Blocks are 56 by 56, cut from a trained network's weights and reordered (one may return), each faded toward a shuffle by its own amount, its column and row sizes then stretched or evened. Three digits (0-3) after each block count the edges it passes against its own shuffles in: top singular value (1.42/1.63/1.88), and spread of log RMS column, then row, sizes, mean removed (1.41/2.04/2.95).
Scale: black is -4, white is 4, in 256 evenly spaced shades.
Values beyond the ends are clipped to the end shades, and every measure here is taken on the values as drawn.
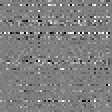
2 1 3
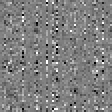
1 3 1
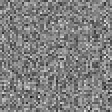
3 1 0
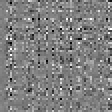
3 3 2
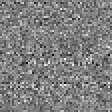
1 0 2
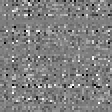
0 2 3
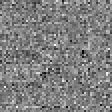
3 1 1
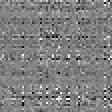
3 2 2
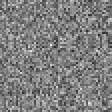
3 0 0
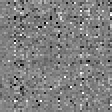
0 2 1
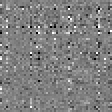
1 2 2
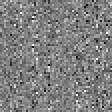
1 2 0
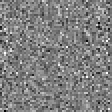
1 2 0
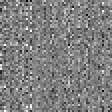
2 3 0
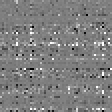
2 1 3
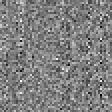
3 2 0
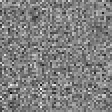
3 1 1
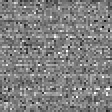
2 0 1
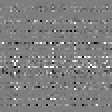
1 1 3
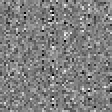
1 2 0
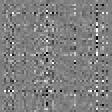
3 3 2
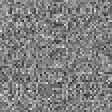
3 0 1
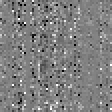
0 3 1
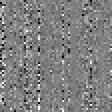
1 3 0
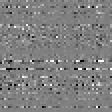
1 1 3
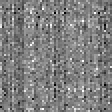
3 1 1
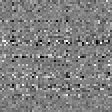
1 1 3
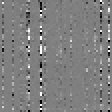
3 3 0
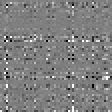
3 2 3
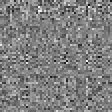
3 1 2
